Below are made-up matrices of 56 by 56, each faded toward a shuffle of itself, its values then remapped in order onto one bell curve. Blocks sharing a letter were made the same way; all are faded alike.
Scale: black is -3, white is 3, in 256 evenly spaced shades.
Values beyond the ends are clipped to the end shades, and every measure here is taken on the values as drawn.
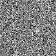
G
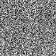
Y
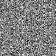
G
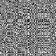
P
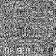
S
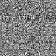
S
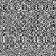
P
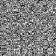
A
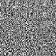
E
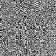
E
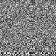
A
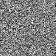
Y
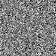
Y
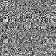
A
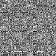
A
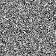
Y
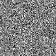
G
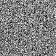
G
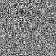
S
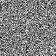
Y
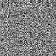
S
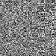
E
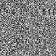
S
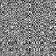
P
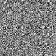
S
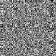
E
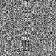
E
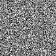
G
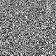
A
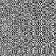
P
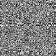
A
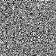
Y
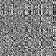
P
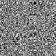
S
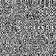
E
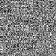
S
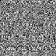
A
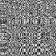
P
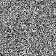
Y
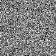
Y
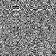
A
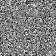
Y
